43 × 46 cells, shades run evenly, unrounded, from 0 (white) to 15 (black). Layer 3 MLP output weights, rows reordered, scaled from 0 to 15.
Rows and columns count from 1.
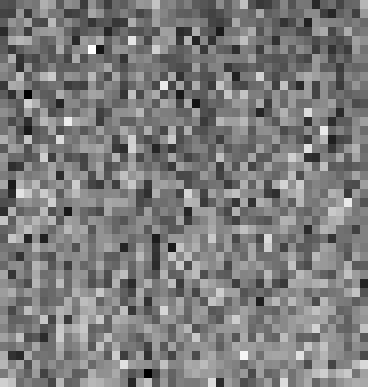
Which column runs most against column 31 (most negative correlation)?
2
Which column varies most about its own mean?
4
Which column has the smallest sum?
41
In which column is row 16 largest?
42
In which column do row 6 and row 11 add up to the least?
12
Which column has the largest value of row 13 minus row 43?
27
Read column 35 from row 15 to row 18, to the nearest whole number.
7 6 10 6
